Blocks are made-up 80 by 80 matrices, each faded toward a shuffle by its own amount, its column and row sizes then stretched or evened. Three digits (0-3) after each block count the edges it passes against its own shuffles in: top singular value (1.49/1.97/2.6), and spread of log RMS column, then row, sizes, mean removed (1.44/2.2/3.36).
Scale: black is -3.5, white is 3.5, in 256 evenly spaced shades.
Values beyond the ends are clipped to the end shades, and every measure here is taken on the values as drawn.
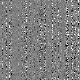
0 3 0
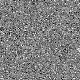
1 0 1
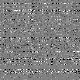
1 1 3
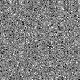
2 0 0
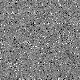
0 0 1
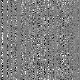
0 3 1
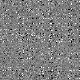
0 2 2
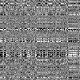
3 1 3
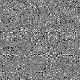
2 0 2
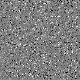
0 1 1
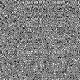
2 0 0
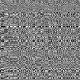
3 1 3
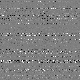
1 0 3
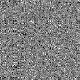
2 1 1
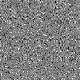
2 0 0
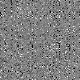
1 2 1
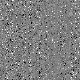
0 2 0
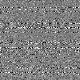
1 0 3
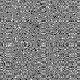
3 0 1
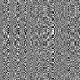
3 3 1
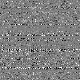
1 0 3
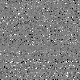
0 0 2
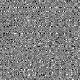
2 0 2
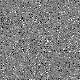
0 1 1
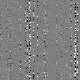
1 3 0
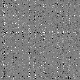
0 2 1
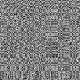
3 1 0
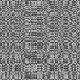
3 1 2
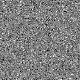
0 0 1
